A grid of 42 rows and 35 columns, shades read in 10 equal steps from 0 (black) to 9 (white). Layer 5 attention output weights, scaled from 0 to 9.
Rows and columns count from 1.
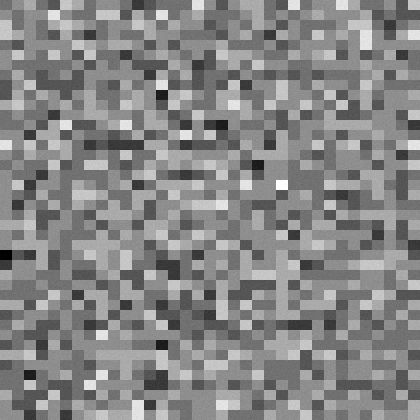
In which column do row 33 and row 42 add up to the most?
14
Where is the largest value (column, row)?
24, 19
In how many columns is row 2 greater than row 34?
16
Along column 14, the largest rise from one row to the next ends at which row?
36
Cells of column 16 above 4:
22
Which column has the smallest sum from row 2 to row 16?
18
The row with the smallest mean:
33
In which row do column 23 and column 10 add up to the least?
15
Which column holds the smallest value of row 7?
17
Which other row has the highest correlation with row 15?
4
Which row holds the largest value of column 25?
1
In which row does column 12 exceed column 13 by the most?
41
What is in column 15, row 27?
2
